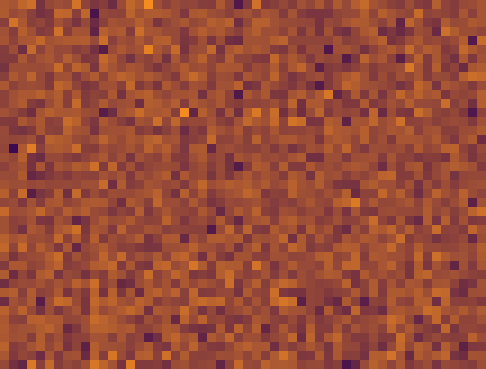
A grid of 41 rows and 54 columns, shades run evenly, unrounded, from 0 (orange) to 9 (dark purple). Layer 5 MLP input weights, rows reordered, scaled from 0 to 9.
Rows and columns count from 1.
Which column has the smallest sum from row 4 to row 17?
7
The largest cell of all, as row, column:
17, 2
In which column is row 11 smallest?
37
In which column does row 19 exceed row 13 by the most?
21
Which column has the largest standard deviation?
11
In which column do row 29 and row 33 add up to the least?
49
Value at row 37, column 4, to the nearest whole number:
4
